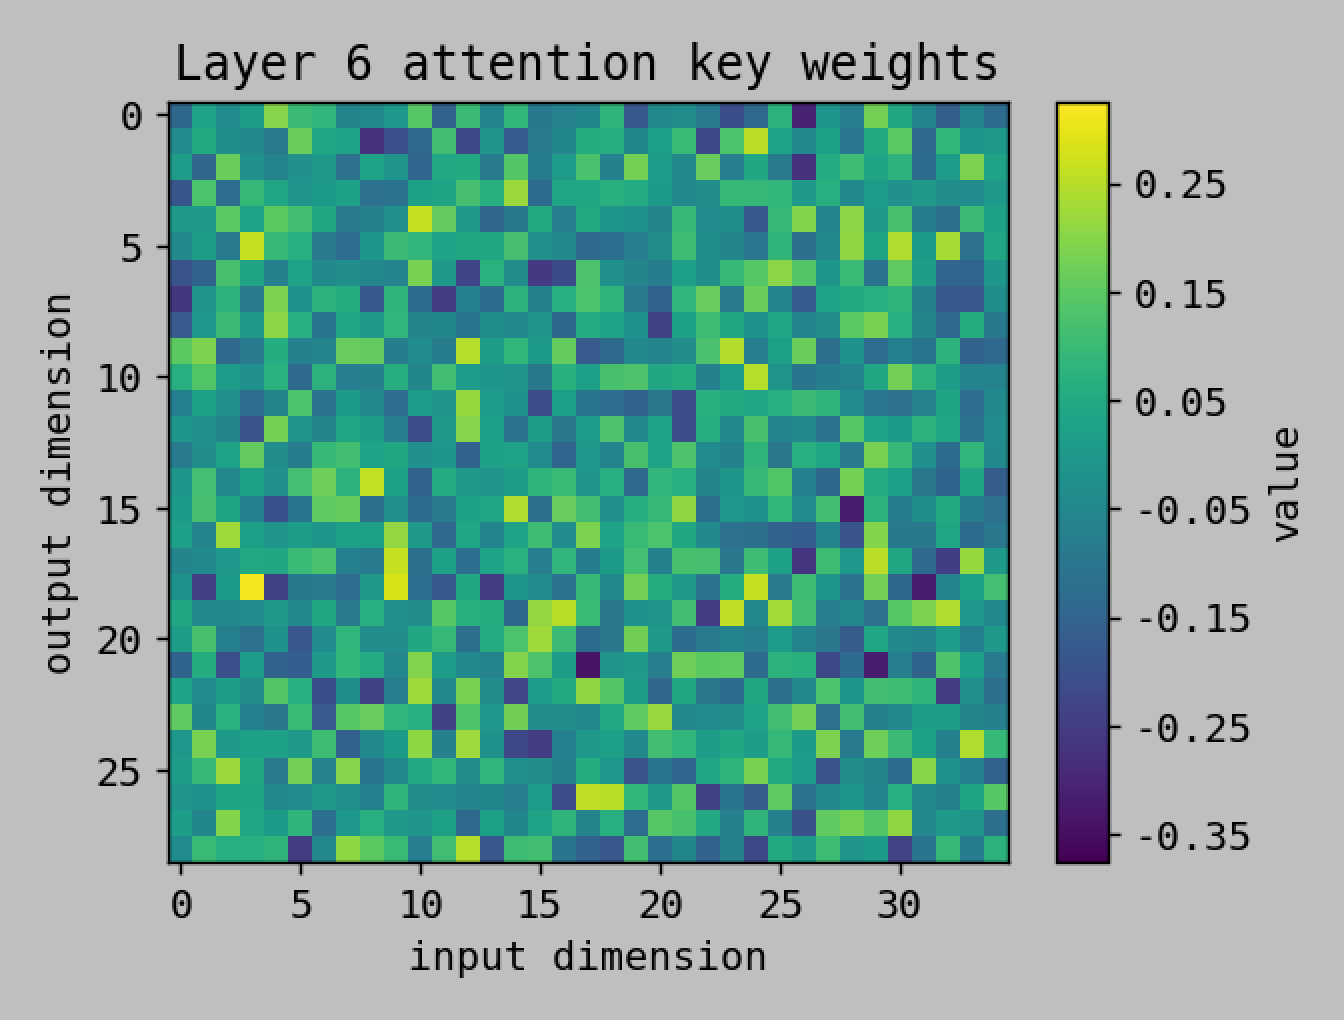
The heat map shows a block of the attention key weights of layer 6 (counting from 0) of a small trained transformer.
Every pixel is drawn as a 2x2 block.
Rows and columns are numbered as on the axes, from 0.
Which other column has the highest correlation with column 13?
31
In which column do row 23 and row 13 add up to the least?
11
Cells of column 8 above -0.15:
26
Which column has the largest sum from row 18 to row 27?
10
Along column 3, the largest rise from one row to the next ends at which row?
13
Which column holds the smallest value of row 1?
8
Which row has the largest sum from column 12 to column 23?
15
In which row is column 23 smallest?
0
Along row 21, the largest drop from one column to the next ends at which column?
17
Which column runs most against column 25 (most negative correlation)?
29
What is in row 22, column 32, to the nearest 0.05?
-0.25
